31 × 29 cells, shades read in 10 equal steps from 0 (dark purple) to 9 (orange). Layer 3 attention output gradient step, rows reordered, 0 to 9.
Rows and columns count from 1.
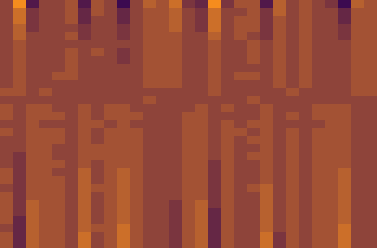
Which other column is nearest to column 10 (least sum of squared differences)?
27
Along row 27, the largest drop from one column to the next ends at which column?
17
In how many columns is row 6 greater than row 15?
10
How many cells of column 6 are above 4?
8
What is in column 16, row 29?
6
